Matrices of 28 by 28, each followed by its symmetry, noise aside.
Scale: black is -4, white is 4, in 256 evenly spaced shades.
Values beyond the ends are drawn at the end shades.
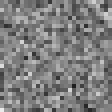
symmetric across the other diagonal.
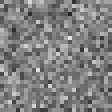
symmetric.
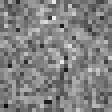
symmetric across the other diagonal.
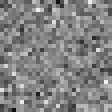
symmetric.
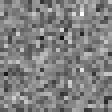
no symmetry.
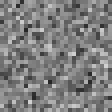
symmetric.
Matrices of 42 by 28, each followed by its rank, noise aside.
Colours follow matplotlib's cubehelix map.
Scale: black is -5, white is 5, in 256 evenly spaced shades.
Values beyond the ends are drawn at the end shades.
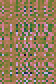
two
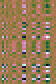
one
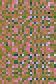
three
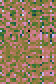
four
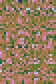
six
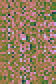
six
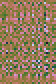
three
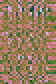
four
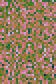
six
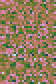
four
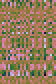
two
